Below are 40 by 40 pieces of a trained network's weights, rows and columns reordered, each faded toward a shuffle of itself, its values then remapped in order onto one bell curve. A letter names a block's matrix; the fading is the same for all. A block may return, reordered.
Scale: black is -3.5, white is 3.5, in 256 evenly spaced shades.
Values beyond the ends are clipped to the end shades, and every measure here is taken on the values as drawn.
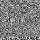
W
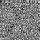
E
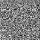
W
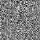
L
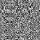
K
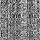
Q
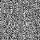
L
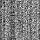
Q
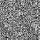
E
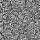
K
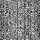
Q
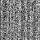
Q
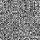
E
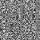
K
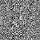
K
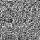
E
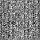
Q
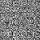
E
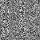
L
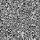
L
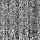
Q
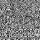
W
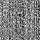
Q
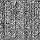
Q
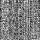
Q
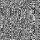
K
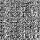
Q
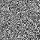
K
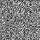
E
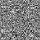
K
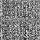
Q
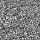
W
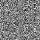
L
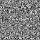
W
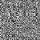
K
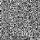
L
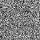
W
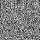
E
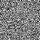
W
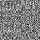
E
